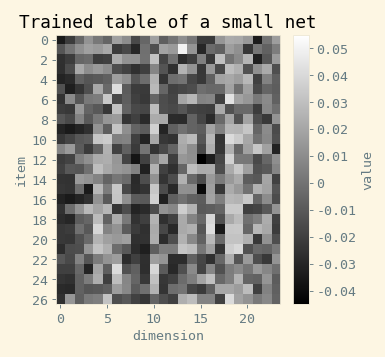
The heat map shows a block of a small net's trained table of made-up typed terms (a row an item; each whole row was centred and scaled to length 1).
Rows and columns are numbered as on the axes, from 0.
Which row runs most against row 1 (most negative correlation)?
2
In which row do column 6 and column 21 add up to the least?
17
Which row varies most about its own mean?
19
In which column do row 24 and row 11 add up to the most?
16
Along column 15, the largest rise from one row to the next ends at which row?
13
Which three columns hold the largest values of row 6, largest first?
18, 5, 14
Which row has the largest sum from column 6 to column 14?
0
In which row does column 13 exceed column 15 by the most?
1
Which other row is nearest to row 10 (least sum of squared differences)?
20
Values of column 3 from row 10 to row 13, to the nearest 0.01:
-0.01 -0.02 0.01 0
